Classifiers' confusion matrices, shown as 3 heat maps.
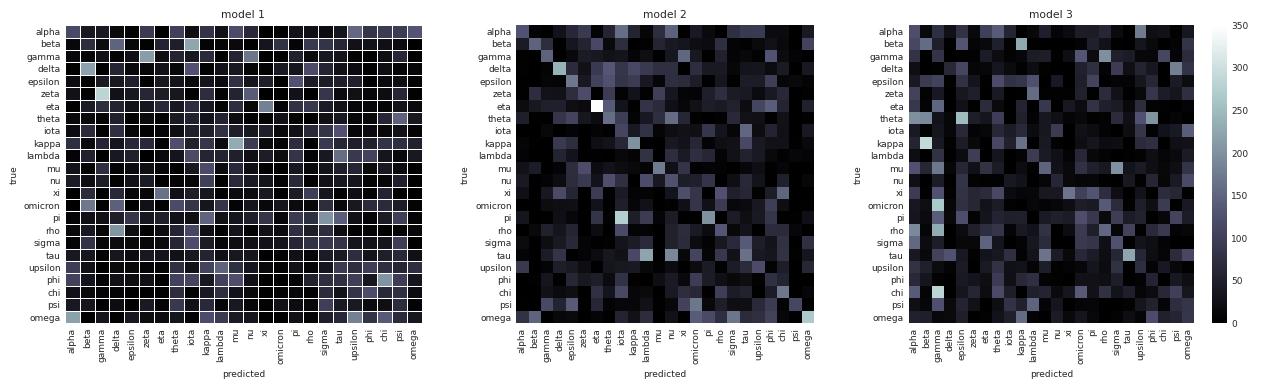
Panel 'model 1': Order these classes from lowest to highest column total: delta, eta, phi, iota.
eta, phi, delta, iota
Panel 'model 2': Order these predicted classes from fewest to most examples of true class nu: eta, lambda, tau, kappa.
kappa, eta, tau, lambda
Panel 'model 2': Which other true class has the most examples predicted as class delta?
xi
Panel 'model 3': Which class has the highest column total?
gamma
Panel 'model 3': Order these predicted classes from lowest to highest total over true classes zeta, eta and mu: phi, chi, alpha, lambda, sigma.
chi, phi, lambda, sigma, alpha
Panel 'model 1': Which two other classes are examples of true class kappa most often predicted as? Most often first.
mu, theta
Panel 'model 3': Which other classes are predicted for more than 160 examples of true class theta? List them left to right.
alpha, beta, epsilon, phi
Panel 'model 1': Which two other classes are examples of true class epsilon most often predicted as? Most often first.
pi, mu
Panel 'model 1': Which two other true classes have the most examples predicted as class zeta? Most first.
gamma, alpha
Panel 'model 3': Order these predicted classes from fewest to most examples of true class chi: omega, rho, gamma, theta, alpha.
omega, rho, theta, alpha, gamma
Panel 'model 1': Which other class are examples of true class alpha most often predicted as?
upsilon
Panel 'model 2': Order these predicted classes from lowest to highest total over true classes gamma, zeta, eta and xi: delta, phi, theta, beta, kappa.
kappa, beta, delta, theta, phi
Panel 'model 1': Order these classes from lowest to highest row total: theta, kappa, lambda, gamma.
theta, gamma, lambda, kappa
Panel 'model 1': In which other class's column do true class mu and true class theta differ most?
psi
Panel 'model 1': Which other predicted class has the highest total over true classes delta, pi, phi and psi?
sigma
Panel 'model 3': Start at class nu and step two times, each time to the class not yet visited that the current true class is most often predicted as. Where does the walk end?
kappa
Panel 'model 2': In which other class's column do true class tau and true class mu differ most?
lambda
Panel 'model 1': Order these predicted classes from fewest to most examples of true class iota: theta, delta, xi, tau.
theta, xi, delta, tau
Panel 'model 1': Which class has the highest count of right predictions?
alpha
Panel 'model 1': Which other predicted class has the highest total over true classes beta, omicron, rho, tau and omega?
delta
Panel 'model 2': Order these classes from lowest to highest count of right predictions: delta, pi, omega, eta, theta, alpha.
alpha, theta, pi, delta, omega, eta
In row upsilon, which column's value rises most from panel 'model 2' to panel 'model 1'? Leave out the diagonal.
lambda
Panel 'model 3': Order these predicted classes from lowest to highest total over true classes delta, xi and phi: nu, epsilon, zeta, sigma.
nu, zeta, sigma, epsilon
